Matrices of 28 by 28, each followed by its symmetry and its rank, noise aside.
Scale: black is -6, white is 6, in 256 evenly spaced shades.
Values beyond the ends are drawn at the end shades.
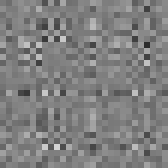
antisymmetric, rank two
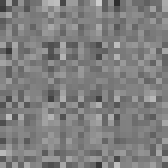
no symmetry, rank two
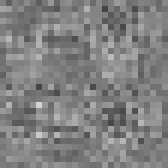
no symmetry, rank three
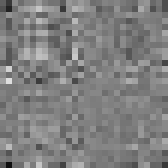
no symmetry, rank three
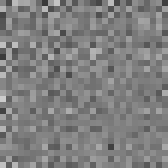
antisymmetric, rank two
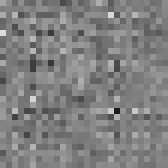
no symmetry, rank four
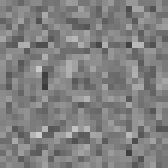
no symmetry, rank three
